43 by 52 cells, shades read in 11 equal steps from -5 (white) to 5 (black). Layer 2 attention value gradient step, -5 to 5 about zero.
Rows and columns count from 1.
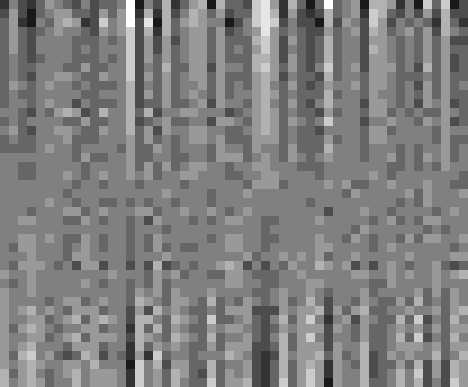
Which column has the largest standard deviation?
15
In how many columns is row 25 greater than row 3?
23
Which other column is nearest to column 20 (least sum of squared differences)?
1
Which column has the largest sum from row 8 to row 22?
16
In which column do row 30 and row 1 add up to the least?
37
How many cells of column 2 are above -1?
36
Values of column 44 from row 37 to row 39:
0 0 0
